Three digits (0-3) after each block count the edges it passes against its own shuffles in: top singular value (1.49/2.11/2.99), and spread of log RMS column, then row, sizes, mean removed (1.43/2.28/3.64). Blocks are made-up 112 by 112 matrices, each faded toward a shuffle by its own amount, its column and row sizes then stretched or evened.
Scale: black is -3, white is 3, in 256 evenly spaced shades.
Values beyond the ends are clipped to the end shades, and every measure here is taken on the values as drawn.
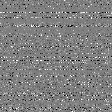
1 0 3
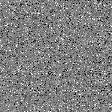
1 0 1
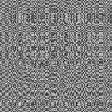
3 2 0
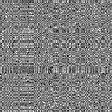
3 1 1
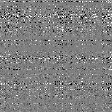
0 2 3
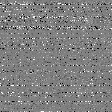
0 0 3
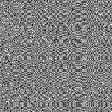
3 0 0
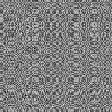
3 0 1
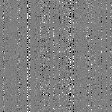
1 3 1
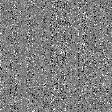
0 2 0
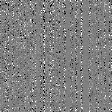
0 3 1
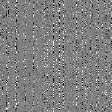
2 3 0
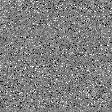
0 0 2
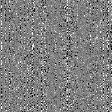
2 3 0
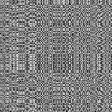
3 3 0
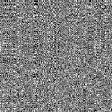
2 2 1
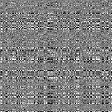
3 2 3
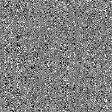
0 2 1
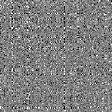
2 2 2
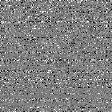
1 0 3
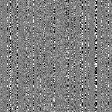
2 3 0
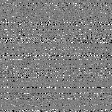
0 1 3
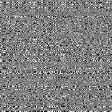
2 1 3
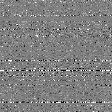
2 0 3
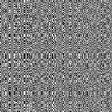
3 3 1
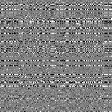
3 0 3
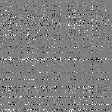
1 2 3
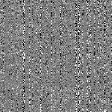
1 3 1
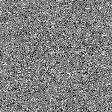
0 0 1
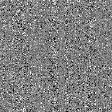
0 2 1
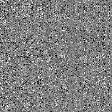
1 2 1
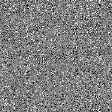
0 2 1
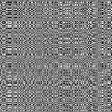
3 3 3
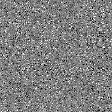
1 1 1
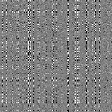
3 3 2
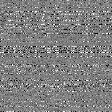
2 0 3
